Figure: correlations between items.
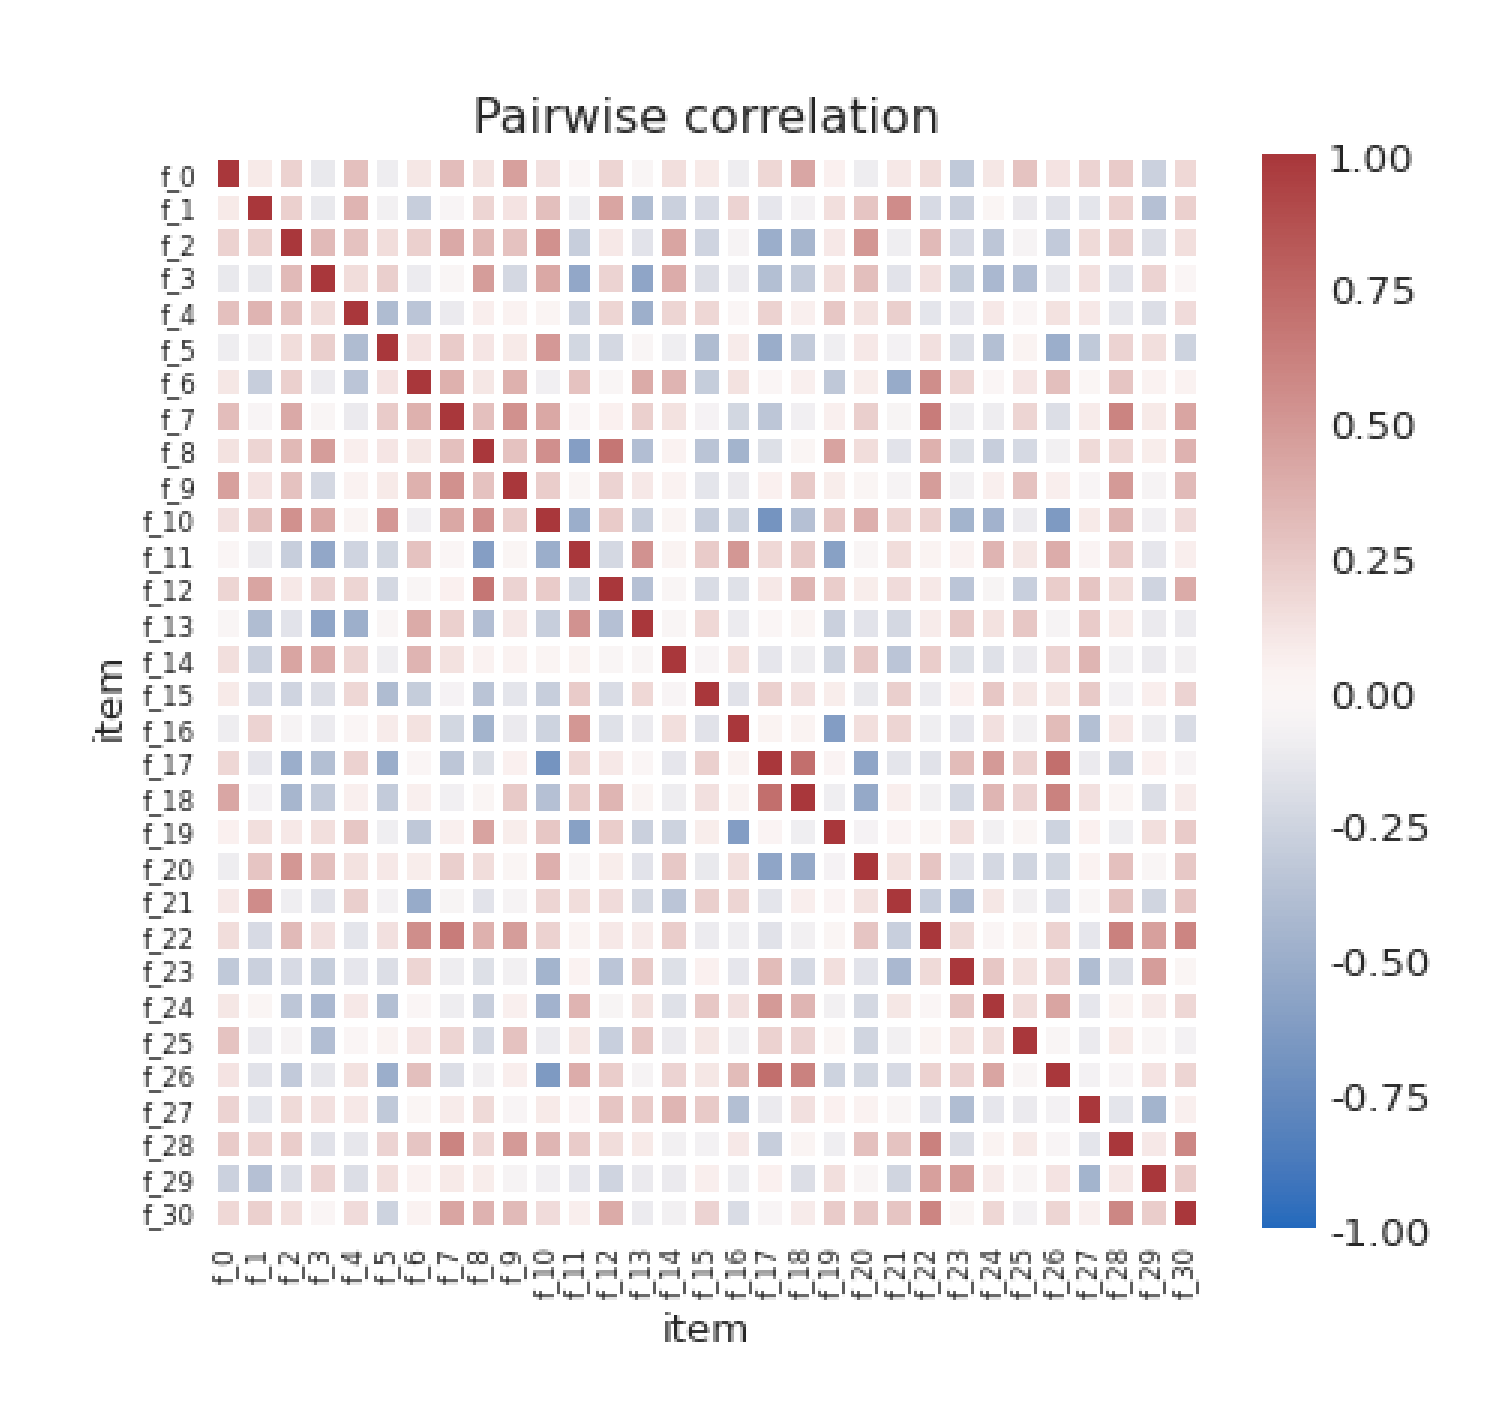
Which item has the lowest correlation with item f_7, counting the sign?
f_17
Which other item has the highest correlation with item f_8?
f_12
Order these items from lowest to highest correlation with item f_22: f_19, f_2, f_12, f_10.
f_19, f_12, f_10, f_2
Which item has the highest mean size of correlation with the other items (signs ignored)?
f_10
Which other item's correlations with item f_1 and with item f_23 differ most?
f_21
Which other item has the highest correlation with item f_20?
f_2
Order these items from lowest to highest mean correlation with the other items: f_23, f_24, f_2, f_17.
f_23, f_17, f_24, f_2
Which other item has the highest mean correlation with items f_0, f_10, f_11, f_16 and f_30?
f_28
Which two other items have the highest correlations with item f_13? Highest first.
f_11, f_6
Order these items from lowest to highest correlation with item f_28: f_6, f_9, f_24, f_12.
f_24, f_12, f_6, f_9
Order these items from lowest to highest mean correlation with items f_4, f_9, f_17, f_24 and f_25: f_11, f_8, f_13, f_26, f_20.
f_20, f_8, f_13, f_11, f_26
